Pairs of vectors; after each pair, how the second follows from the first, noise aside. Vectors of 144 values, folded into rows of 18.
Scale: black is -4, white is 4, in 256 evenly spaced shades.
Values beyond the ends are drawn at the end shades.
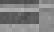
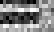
scaled up.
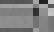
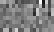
sign-scrambled.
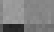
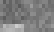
negated, shrunk.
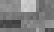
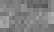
wrapped around, shrunk.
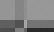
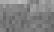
reversed, negated, shrunk.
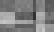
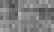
reversed, negated, shrunk.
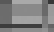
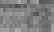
wrapped around, shrunk.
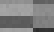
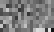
sign-scrambled.
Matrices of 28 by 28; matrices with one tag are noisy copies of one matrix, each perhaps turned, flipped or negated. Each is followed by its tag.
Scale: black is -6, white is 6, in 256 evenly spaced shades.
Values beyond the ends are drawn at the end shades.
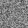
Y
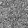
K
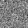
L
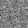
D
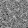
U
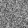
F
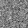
D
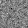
U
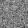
Y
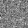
Y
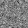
D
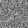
U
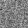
F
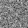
U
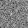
U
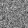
Y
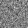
U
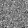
Y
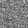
Y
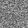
F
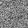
K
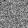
F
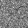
U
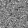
U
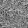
K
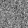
F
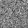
U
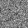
U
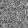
D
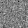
Y
